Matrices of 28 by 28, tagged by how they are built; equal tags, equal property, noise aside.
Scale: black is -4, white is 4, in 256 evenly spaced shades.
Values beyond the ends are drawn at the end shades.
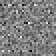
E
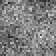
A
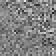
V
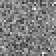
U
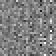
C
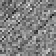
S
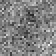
A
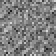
S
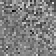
V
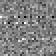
E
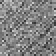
S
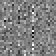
C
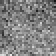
A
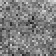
A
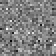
E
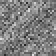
S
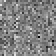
C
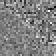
V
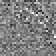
V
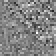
V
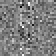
C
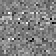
E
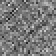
S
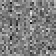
C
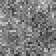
A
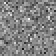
U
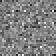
E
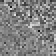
V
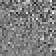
V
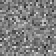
U
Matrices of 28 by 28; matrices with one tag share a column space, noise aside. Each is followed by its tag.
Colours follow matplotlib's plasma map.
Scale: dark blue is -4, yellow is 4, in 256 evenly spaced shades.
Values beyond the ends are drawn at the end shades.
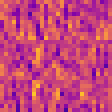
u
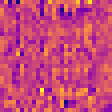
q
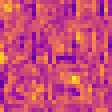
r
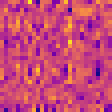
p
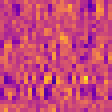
r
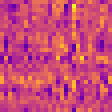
r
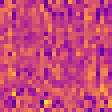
q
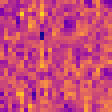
u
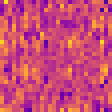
p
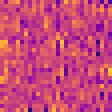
p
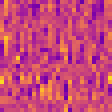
r
